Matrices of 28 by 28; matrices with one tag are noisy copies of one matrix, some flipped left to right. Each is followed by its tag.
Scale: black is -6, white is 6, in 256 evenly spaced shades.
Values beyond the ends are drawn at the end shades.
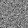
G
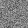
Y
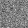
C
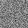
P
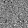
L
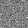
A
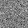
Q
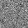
Q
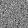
P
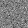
Q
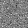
G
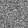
Y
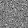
C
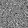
P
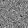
Y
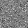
Q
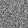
P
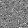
C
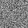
Y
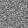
Y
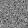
L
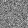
A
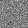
G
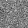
C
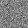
Q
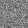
Y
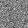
Q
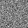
G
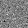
L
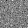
C
